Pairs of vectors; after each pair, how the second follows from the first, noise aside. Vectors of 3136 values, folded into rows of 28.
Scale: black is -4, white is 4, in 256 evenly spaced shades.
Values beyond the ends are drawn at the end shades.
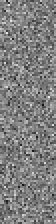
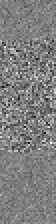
wrapped around, partly zeroed.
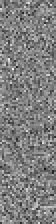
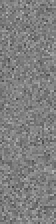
negated, shrunk.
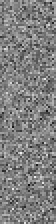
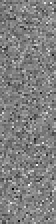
negated, partly zeroed.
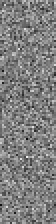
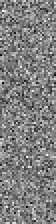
copied.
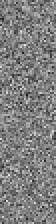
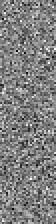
reversed.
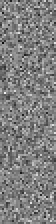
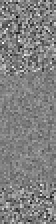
negated, partly zeroed.
